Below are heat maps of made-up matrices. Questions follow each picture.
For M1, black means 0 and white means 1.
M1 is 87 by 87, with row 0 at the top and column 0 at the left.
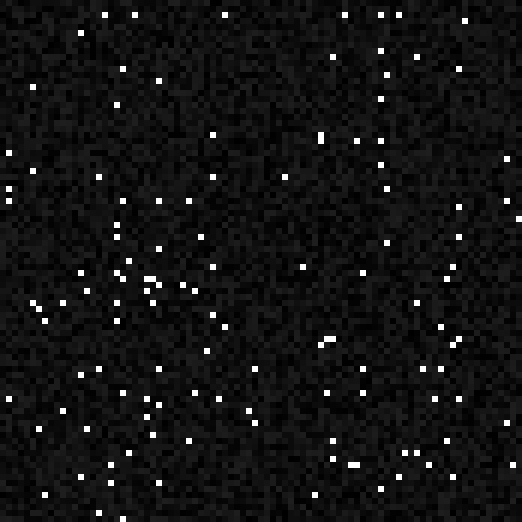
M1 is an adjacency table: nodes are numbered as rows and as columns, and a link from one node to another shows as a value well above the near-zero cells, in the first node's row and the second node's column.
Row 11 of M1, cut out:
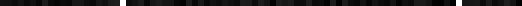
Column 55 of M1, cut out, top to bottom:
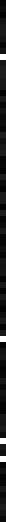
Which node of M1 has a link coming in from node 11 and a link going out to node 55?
node 76
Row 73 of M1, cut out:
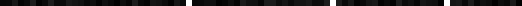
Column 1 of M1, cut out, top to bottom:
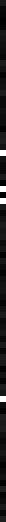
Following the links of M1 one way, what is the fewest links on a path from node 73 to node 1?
2
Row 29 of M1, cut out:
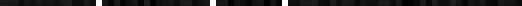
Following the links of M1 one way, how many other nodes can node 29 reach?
7
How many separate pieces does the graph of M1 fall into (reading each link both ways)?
8
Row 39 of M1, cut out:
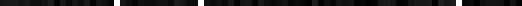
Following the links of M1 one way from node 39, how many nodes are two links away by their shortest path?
6
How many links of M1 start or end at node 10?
2
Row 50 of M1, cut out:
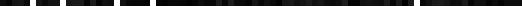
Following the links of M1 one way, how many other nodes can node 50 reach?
10
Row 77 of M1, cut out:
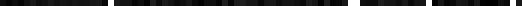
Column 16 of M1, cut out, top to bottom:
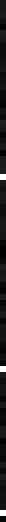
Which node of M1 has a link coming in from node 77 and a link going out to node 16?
node 85
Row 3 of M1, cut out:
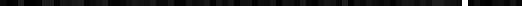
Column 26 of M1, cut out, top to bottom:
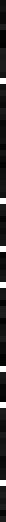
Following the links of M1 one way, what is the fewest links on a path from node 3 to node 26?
6
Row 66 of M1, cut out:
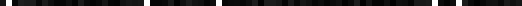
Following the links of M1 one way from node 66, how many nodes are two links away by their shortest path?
3
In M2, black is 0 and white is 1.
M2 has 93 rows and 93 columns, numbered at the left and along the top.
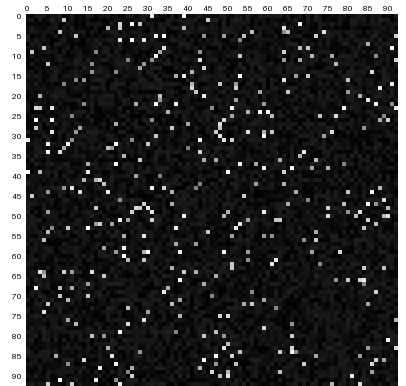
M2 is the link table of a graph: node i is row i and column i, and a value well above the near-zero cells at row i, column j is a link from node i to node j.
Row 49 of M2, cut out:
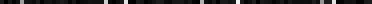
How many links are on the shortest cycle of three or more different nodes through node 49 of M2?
3
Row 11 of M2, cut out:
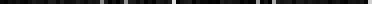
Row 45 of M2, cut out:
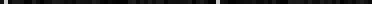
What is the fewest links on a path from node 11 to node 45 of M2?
4
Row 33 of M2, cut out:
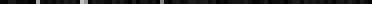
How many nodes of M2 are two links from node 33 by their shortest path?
10
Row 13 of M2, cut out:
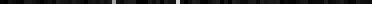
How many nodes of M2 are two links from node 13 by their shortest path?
9
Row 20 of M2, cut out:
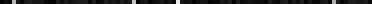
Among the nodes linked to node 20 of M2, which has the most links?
node 44
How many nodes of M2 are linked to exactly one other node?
5
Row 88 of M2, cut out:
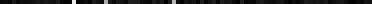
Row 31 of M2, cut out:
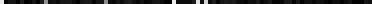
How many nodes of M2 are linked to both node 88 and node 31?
2
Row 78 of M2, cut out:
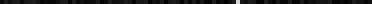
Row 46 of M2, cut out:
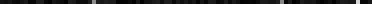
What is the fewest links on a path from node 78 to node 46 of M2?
5
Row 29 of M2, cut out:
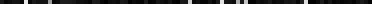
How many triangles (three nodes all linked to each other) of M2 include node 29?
2
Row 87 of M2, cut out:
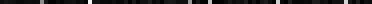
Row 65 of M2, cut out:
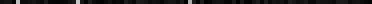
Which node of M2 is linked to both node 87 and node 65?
node 47
